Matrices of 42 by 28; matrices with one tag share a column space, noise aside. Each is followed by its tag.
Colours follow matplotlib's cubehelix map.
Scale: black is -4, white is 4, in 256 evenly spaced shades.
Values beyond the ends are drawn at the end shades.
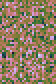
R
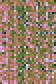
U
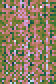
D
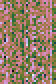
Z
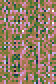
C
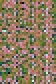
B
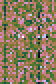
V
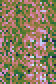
Z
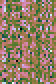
V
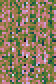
Z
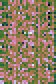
U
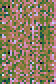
D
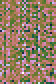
B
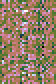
C
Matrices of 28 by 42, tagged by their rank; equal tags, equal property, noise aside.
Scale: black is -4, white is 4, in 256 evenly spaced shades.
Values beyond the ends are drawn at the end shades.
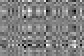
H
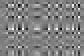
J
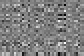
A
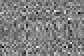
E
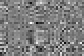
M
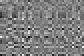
A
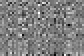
M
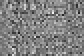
E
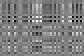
J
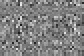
E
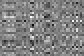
A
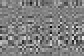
A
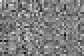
E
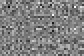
E
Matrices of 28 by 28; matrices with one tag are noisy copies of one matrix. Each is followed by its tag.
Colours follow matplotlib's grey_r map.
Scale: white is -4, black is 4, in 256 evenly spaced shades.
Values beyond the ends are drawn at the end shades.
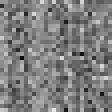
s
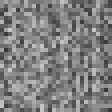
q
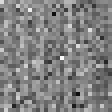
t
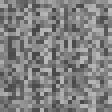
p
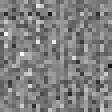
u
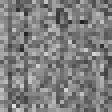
s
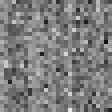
s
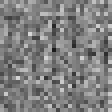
p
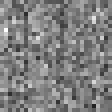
s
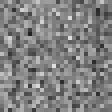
t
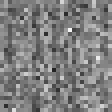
p
